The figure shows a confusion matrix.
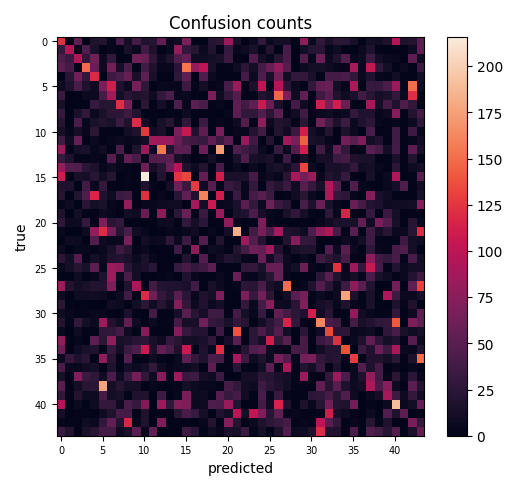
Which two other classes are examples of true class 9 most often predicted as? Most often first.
24, 31
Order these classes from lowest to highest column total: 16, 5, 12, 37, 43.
16, 12, 5, 43, 37
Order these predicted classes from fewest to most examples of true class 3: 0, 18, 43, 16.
18, 43, 0, 16
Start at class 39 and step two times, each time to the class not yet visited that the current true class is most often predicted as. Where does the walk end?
10
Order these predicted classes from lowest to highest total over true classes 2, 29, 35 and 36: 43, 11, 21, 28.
28, 11, 21, 43
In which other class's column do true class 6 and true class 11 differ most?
26
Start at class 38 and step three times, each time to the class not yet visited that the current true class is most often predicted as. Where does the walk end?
8
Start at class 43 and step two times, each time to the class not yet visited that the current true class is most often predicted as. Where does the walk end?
40
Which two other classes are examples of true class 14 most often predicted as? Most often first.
29, 0
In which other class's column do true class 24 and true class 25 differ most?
33
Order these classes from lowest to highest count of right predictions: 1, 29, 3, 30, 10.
29, 1, 30, 10, 3
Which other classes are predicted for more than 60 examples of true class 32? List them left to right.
10, 14, 21
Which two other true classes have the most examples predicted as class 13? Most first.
11, 14
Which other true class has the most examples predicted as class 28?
15
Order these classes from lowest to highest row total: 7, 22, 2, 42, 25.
22, 42, 2, 25, 7
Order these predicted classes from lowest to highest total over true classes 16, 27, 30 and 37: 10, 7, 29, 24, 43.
7, 10, 24, 29, 43
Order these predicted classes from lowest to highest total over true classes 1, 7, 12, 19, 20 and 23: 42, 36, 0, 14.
36, 42, 0, 14
